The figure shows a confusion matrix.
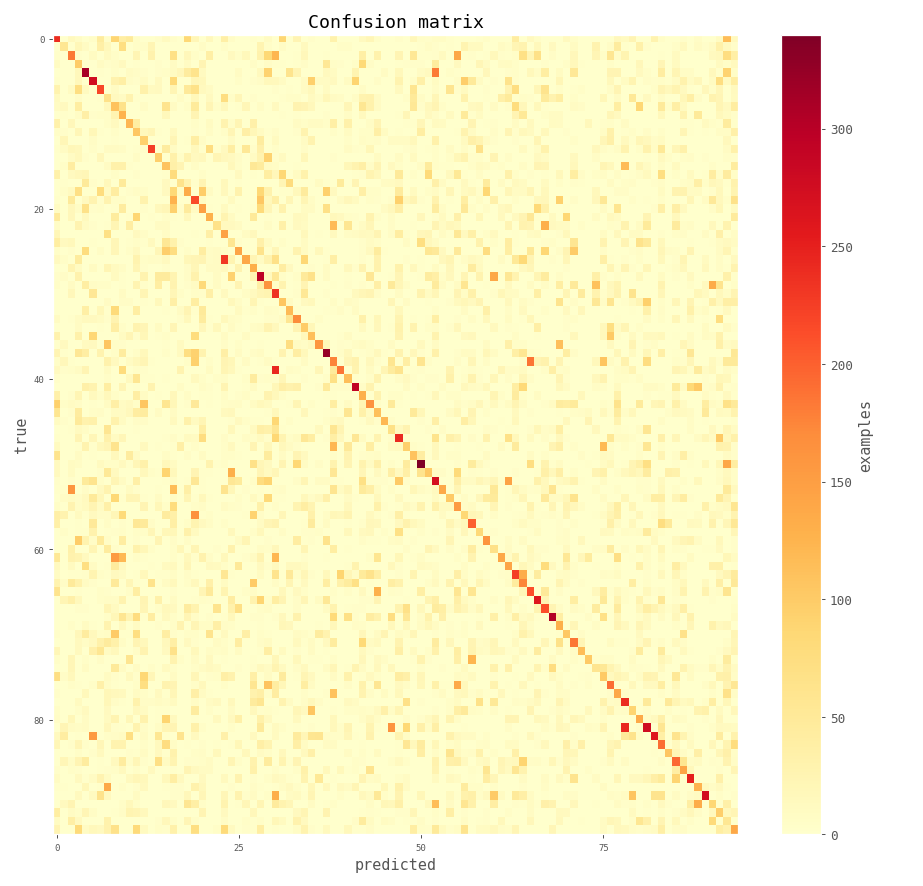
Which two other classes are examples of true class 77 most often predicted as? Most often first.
38, 92
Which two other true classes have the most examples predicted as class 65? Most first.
38, 50
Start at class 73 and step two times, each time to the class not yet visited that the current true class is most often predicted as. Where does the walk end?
83
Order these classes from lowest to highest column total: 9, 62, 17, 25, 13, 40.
17, 13, 25, 40, 62, 9
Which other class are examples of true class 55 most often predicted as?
16
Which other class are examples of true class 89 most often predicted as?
30
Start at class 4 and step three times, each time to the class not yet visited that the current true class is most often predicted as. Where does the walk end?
67
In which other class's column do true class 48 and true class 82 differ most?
5
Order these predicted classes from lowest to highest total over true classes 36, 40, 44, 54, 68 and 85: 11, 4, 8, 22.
22, 4, 8, 11
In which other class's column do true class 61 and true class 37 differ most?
8
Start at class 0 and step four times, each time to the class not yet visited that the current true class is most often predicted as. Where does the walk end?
7
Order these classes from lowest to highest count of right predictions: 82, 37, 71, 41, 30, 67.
71, 67, 30, 82, 41, 37
